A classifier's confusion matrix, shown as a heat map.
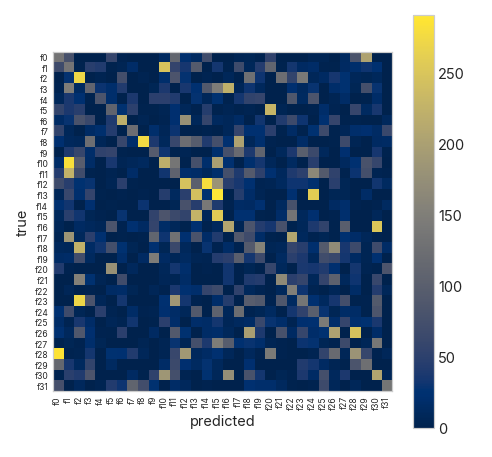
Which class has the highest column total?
f15
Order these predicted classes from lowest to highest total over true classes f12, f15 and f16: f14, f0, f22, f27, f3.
f3, f0, f27, f22, f14
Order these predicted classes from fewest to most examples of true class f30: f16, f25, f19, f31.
f31, f19, f25, f16
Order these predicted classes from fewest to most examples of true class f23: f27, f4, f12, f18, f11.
f4, f12, f27, f18, f11
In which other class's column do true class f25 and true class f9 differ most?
f17
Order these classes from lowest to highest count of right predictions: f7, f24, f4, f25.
f4, f24, f7, f25
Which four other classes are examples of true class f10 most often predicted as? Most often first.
f1, f15, f11, f2
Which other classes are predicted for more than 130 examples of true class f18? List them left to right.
f2, f19, f26
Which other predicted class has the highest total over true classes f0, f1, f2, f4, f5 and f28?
f20
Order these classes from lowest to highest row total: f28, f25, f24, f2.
f25, f24, f2, f28
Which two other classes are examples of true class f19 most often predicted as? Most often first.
f9, f17
